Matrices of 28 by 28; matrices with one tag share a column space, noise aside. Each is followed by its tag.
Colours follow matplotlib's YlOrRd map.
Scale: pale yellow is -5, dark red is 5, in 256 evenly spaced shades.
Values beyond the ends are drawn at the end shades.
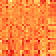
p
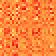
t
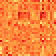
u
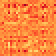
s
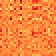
t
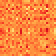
t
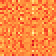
t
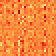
s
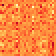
s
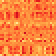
u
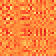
t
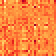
p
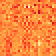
s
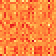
u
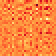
t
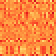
u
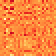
t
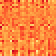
p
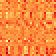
u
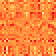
u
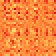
t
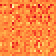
s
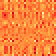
u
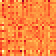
p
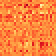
s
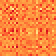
t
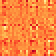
p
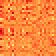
t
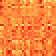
p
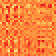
s
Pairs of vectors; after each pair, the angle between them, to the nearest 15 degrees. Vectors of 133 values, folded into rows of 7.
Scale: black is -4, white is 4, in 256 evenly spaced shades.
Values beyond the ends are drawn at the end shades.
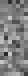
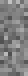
165 degrees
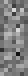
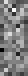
30 degrees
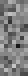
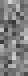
60 degrees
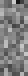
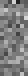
45 degrees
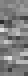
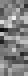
135 degrees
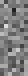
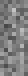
135 degrees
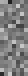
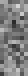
60 degrees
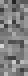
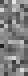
165 degrees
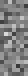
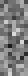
105 degrees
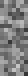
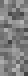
15 degrees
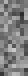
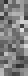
135 degrees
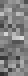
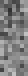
105 degrees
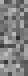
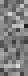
75 degrees
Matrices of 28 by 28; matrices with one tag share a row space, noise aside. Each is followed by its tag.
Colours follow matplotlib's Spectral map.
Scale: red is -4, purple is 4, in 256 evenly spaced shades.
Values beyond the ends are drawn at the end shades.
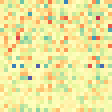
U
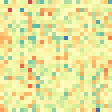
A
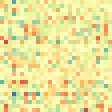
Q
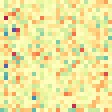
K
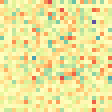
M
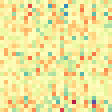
M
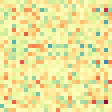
Q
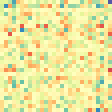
U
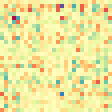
K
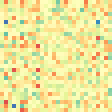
Q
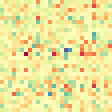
M
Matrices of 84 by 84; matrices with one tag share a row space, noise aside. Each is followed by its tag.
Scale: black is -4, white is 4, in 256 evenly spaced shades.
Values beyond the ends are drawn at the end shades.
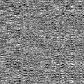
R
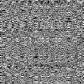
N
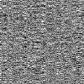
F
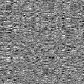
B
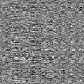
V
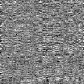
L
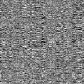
F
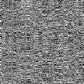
L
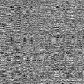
R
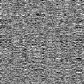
F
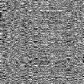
N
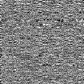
L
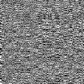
L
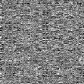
L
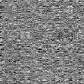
L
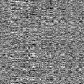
V
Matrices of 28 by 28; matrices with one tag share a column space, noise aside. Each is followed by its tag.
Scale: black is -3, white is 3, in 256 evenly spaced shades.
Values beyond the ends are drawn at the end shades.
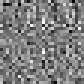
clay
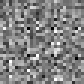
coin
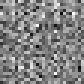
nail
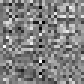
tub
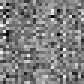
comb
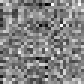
clay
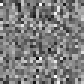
clay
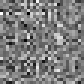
nail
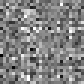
coin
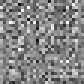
tub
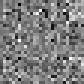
nail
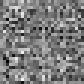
coin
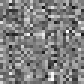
comb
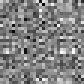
clay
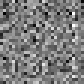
nail
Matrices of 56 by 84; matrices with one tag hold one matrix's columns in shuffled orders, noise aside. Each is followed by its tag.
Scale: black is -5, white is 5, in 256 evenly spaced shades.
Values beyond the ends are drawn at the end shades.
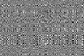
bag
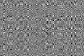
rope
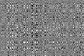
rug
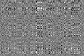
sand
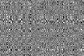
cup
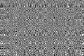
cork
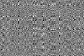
rope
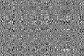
cup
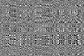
bag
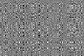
rug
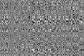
cup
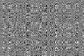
rug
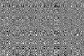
cork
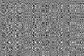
rug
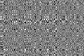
cup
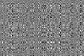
rug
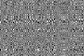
cup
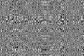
cup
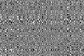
cup
